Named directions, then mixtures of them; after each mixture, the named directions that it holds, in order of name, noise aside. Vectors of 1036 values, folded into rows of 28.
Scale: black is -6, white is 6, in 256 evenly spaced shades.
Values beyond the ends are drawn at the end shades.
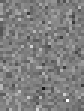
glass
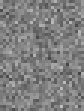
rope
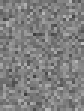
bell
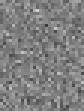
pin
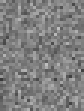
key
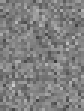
key, pin, rope.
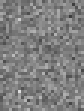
glass, key.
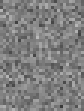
rope.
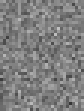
key.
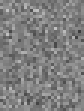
bell, pin.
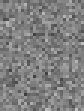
bell.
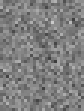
glass, pin, rope.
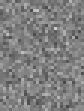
bell, pin.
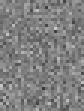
glass, pin.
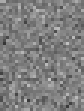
key, pin.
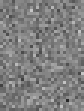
glass, pin, rope.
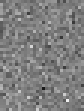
glass.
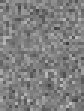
bell, key, pin.
